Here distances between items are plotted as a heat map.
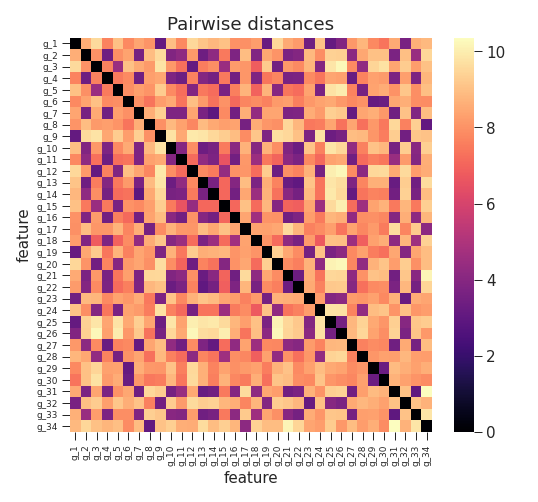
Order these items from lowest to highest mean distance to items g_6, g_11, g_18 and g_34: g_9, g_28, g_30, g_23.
g_30, g_28, g_23, g_9
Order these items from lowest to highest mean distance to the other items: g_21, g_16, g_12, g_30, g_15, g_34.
g_16, g_21, g_15, g_12, g_30, g_34
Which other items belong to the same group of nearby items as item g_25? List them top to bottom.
g_1, g_9, g_19, g_23, g_26, g_32
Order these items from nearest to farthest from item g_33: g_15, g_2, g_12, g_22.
g_22, g_2, g_15, g_12
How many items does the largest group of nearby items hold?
14
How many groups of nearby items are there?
5
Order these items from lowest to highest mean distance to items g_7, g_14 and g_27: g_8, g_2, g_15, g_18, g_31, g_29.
g_31, g_2, g_18, g_15, g_29, g_8
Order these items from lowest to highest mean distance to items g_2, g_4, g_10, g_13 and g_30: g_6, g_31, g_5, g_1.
g_31, g_6, g_5, g_1
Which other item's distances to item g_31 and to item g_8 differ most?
g_34
